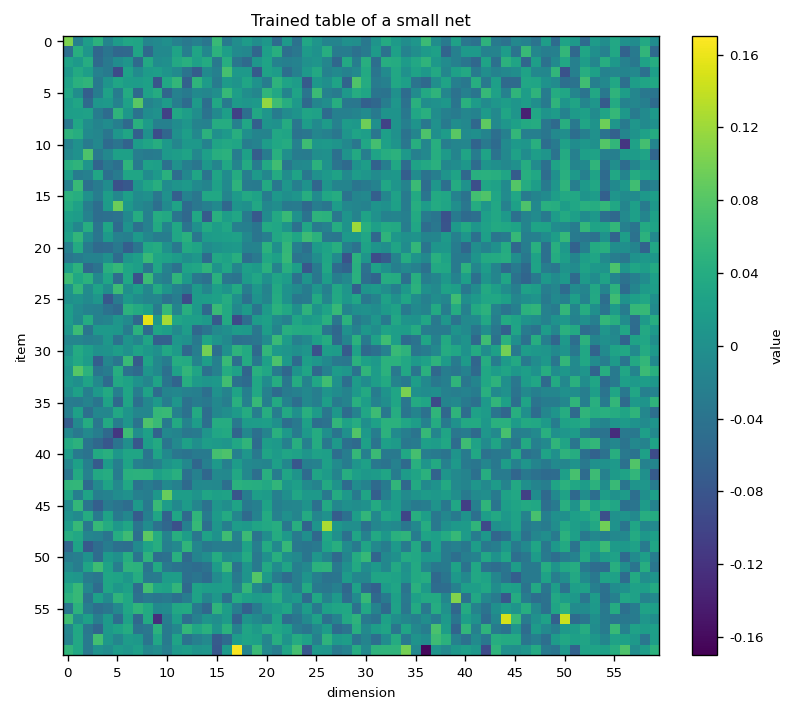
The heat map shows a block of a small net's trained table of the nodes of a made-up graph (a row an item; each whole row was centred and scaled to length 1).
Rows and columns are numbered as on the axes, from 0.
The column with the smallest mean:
3
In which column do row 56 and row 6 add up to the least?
9
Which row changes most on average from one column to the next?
56
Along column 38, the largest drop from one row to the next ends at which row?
17
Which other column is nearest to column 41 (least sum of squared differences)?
27
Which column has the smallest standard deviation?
33
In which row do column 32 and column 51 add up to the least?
8
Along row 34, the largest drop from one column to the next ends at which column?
35
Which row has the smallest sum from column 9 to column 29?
16
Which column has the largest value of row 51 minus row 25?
4
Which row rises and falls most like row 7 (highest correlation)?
2
